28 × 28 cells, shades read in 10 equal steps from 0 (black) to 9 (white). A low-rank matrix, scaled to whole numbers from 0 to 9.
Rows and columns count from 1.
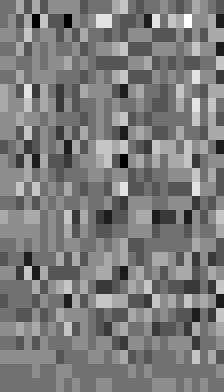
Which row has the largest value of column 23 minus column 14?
16
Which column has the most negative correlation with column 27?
8
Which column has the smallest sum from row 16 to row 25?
25
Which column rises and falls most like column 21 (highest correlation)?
10
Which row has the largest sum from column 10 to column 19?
11
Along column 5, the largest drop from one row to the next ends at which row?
2
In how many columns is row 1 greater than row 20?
11
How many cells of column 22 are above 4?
12
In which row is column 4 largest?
7
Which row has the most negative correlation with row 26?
23
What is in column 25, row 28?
4
